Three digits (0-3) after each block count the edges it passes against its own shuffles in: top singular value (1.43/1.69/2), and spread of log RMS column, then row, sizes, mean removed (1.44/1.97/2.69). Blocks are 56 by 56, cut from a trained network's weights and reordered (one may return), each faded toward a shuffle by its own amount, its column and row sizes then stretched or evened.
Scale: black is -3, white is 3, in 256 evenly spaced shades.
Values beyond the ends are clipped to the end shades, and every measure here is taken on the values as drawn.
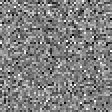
2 1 1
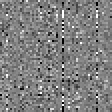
2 3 0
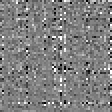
0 3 2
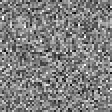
2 0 0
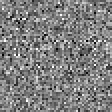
1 0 1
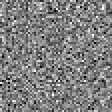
2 1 0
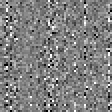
1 3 0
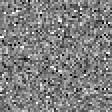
0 0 0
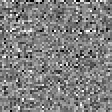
2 1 2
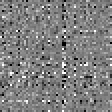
0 3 3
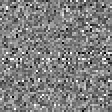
2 1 2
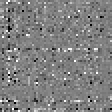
1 2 2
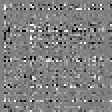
0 3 3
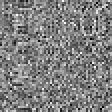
2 0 0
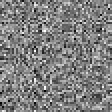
3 1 0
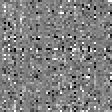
1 3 1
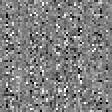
0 3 0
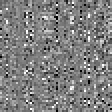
2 3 0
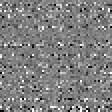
0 1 3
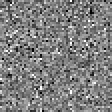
0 1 0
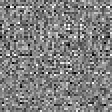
3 0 2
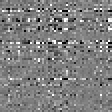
3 2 3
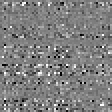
1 2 3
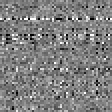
3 1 3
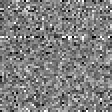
1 1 2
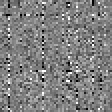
1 3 1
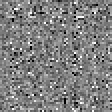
0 2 1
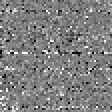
1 1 2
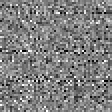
2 0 2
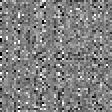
2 3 1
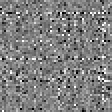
2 2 2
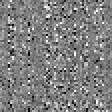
0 3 0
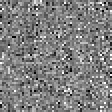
0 2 1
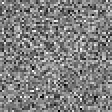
3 0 1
